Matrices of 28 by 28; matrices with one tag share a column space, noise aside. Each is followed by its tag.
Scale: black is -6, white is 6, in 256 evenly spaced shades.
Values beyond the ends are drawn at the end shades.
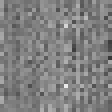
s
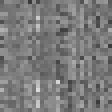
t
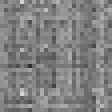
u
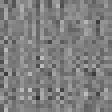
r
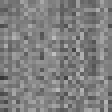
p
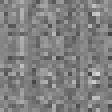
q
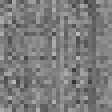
q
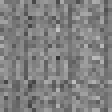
t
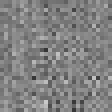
p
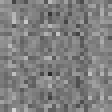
q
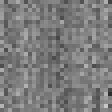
u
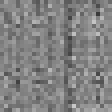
q
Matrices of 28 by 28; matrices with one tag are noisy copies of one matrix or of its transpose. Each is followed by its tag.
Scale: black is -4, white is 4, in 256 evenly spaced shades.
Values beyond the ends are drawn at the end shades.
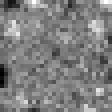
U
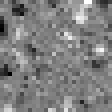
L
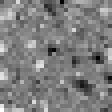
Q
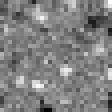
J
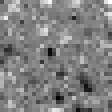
Q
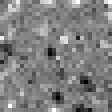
Q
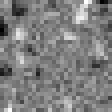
L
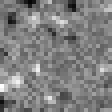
L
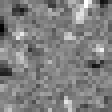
L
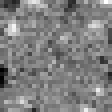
U
